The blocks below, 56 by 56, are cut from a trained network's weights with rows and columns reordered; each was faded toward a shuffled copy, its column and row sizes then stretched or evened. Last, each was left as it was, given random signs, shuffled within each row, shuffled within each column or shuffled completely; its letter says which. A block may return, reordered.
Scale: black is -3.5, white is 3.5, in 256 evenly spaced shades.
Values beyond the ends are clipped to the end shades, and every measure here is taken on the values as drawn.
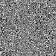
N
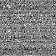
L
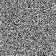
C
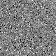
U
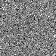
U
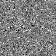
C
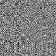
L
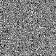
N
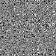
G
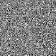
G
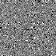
G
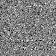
C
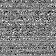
C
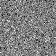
U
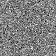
U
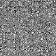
G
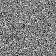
U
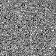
C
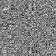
L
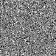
U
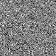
C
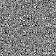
L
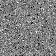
U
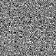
L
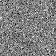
U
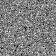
U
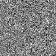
N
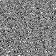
C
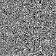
G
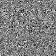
C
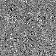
G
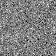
U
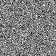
U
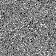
U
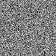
N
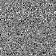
C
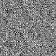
L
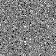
N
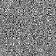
L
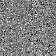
N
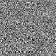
L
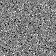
U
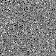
C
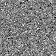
U
